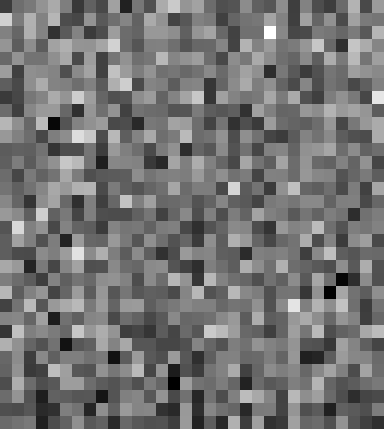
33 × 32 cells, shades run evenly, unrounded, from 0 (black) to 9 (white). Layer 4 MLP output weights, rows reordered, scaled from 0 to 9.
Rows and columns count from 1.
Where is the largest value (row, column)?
3, 23
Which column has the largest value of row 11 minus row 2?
7
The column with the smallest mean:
9
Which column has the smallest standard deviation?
24
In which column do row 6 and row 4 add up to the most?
10
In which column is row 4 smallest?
29
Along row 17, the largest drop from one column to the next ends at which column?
5
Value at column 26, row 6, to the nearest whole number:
2
